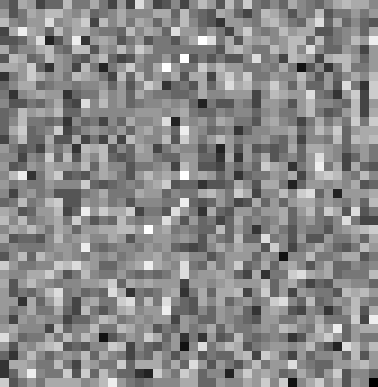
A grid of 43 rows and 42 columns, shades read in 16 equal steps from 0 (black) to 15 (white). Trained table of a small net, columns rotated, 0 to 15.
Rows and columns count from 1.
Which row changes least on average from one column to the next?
13
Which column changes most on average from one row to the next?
10
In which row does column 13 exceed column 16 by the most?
43
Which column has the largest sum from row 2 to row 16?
42
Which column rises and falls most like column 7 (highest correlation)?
14
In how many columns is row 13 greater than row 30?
15
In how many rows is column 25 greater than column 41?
24
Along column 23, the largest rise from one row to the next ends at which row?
39
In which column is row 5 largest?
23
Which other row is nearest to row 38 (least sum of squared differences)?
21
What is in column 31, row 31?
7
